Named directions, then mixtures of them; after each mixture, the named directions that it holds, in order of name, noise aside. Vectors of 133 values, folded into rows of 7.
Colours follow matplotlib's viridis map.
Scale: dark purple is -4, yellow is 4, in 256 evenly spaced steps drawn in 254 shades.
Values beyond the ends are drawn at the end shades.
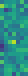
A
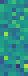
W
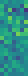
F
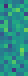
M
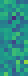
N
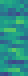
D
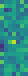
A.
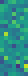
W.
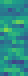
D.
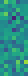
N.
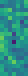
A, D, F.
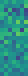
F.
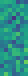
N.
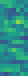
D.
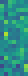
A, M, W.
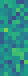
D, M, N.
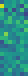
A, F, W.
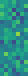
F, N.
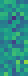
N.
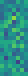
N, W.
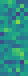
D, M, N.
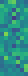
N, W.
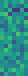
F, M.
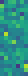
A, W.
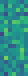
D, M, W.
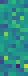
W.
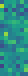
A, F, W.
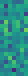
F, M.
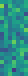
A, M.
